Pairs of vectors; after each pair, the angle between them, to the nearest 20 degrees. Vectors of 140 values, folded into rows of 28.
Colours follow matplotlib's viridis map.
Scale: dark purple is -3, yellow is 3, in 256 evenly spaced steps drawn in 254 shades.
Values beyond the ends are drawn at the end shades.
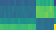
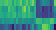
160 degrees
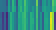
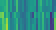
160 degrees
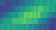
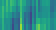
120 degrees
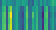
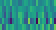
120 degrees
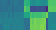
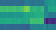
80 degrees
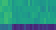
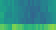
140 degrees
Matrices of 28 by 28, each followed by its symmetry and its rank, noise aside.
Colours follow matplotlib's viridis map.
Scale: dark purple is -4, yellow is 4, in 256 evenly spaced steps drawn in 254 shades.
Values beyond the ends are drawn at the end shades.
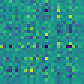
no symmetry, rank three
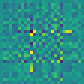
symmetric, rank three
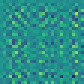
antisymmetric, rank two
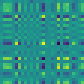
symmetric, rank one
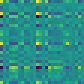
no symmetry, rank one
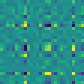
symmetric, rank one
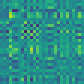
no symmetry, rank three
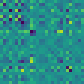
symmetric, rank three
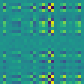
no symmetry, rank one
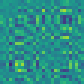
antisymmetric, rank two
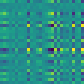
no symmetry, rank one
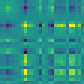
symmetric, rank one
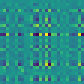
no symmetry, rank one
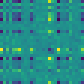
symmetric, rank one
